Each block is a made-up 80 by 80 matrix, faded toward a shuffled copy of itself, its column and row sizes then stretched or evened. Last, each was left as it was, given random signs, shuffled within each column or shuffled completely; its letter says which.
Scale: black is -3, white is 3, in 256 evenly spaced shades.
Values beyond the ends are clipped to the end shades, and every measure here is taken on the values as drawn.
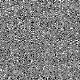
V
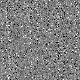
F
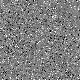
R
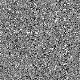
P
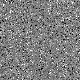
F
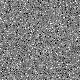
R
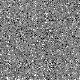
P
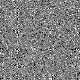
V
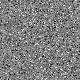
R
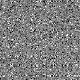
V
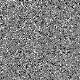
P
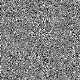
P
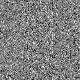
F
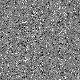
F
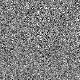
P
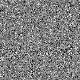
P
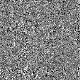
P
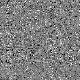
V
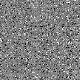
V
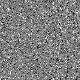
F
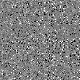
V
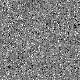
F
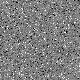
R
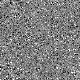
P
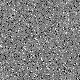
R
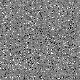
P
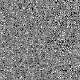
V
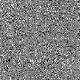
V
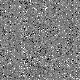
F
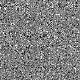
P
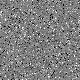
R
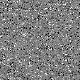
P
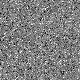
R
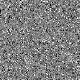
V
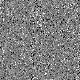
F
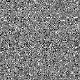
V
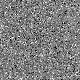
R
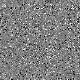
P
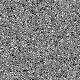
R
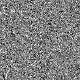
F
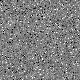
R
